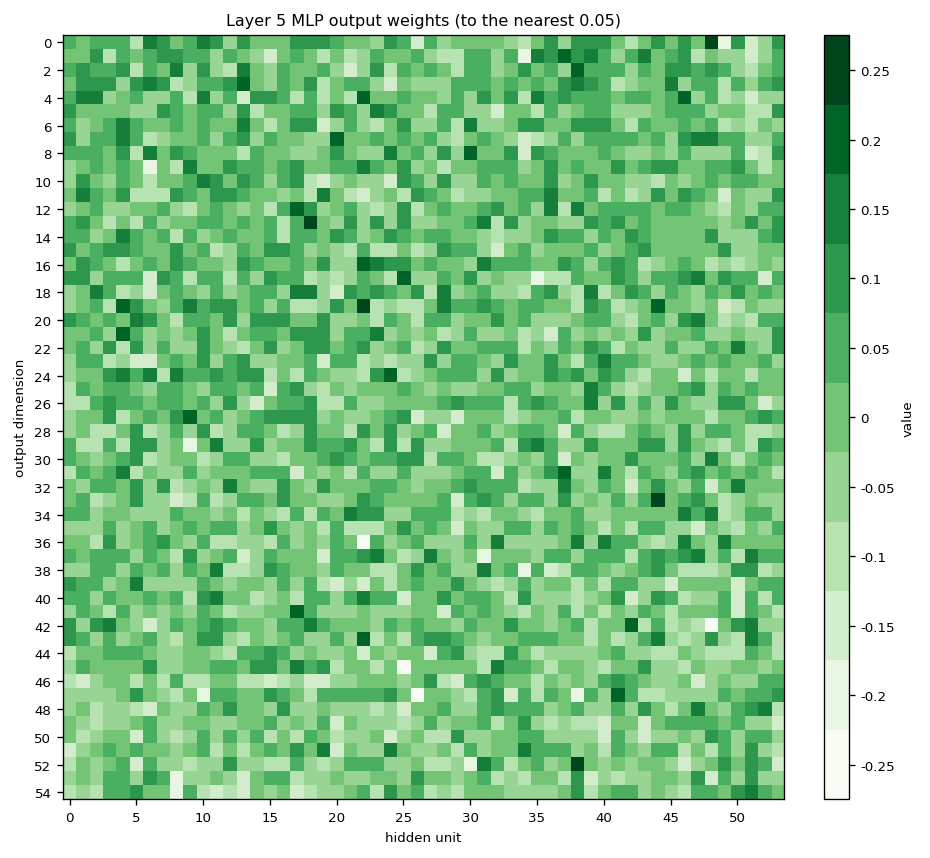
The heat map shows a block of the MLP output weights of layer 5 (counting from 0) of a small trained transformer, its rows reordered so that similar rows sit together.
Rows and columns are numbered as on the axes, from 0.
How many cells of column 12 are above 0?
23
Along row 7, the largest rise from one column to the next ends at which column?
20
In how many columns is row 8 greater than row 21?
22
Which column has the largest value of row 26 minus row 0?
49
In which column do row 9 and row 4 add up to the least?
6
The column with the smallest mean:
29
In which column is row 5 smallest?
32
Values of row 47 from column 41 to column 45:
0.2 0.05 -0.1 -0.1 -0.05
